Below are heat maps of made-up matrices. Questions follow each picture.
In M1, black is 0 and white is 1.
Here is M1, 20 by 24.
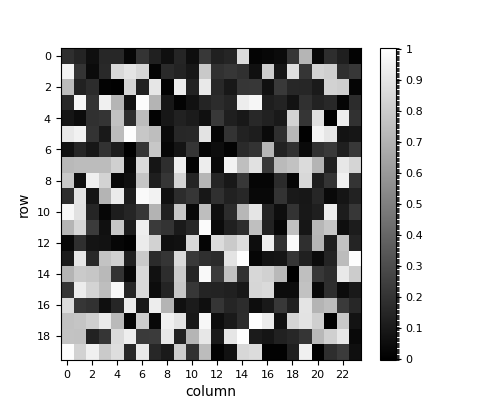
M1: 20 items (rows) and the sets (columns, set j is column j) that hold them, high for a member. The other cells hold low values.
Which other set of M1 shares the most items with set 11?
0
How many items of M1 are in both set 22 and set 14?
4
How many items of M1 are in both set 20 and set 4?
7
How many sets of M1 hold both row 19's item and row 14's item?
9
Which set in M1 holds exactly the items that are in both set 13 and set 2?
17
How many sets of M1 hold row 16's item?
7
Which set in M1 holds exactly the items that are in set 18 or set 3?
6
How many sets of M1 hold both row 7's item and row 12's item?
6
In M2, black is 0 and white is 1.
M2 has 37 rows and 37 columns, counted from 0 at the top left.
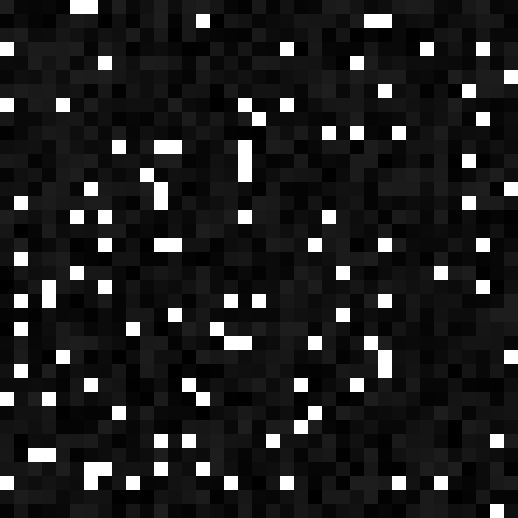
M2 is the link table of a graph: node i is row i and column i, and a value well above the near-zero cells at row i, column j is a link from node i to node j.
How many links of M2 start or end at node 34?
11
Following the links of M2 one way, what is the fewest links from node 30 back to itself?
3
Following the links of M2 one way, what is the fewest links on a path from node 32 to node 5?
3
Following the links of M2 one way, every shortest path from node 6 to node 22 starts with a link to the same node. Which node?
node 33
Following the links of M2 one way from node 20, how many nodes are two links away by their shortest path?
9
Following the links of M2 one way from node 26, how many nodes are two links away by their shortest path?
5
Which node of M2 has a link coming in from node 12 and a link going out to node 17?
node 10
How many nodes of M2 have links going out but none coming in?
2
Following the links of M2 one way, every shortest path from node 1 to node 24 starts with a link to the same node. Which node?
node 14
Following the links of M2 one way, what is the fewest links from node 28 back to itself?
3
